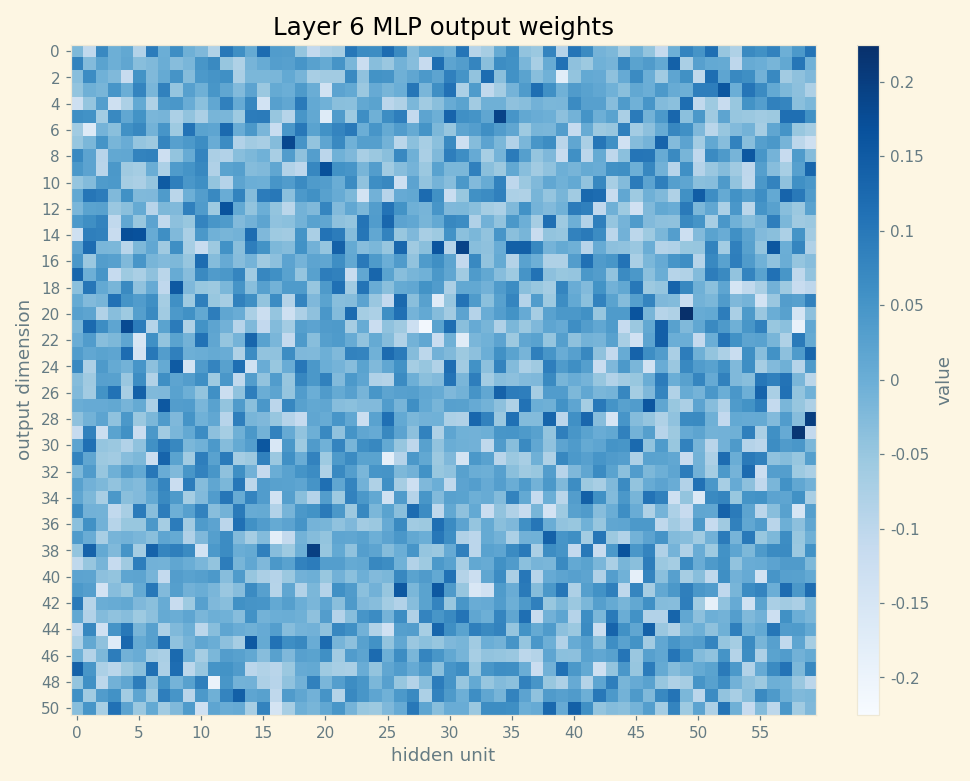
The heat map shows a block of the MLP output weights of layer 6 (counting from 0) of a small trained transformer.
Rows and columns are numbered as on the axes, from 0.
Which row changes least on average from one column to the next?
39
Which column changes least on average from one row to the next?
19
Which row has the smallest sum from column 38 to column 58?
42
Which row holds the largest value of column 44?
38
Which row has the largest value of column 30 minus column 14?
24
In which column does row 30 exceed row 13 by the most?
7
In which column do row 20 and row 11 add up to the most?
49
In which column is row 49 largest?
13
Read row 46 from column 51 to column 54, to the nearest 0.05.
-0.05 0.05 -0.1 0.05
